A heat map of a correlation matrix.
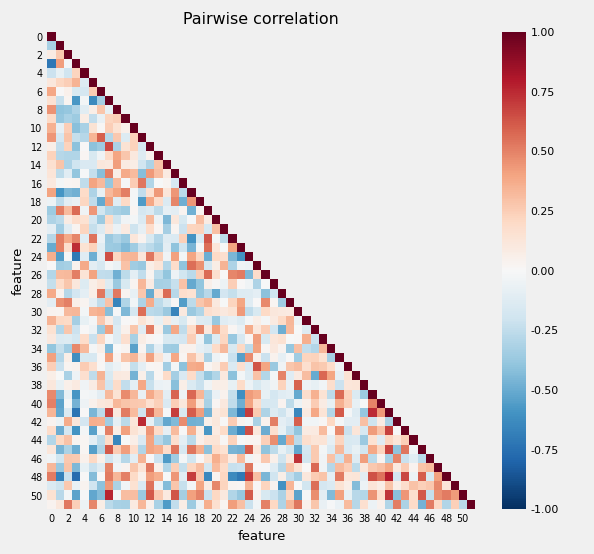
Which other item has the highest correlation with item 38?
30
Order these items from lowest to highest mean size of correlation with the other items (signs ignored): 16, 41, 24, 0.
16, 0, 24, 41
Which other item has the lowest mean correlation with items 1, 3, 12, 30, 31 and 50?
8
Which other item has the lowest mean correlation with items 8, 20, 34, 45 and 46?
1
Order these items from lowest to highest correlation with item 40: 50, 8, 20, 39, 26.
26, 20, 50, 8, 39
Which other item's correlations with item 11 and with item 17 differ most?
42
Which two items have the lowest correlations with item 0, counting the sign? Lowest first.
3, 23
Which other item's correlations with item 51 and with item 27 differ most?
36
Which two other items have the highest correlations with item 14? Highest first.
28, 8
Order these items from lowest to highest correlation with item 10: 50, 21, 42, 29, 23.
23, 21, 29, 42, 50
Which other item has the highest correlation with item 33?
37
